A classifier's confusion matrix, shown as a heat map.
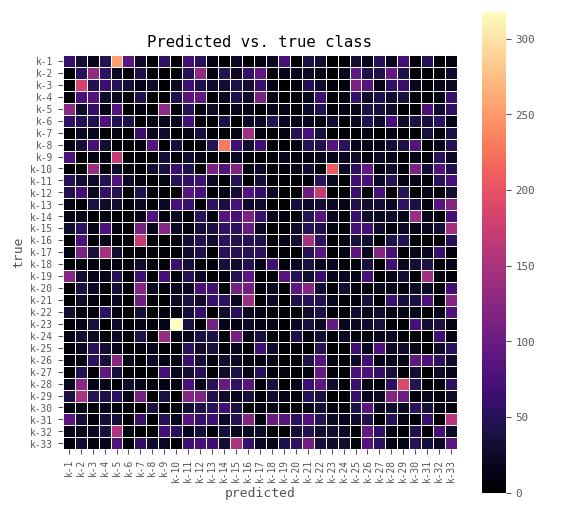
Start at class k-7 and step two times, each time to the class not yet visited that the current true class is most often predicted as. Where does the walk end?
k-21
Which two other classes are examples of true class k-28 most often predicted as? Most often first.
k-29, k-2
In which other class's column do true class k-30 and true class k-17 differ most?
k-4
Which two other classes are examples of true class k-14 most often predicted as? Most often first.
k-30, k-16
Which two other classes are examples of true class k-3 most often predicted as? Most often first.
k-2, k-25
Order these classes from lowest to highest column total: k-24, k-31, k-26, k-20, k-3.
k-24, k-20, k-31, k-3, k-26
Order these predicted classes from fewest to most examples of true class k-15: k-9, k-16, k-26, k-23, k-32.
k-23, k-32, k-26, k-16, k-9
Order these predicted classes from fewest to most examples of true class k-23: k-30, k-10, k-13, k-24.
k-24, k-30, k-13, k-10
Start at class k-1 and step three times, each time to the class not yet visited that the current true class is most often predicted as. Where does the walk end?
k-32
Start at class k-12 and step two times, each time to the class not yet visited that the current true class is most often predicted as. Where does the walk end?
k-33
